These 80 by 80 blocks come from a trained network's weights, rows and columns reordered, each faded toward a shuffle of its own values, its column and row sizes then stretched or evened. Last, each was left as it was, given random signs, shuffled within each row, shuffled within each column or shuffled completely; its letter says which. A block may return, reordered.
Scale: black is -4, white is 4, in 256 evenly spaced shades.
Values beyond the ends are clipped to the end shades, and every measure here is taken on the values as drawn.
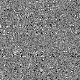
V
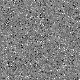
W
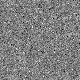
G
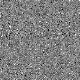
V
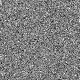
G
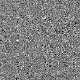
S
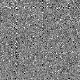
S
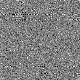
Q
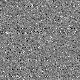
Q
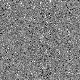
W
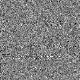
V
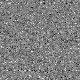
Q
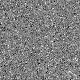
G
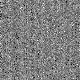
W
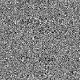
S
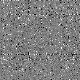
V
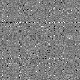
S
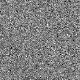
V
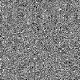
S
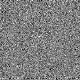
V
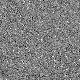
G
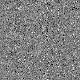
W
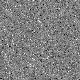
G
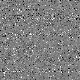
V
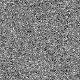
W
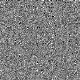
V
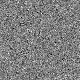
G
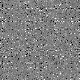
S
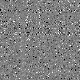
S
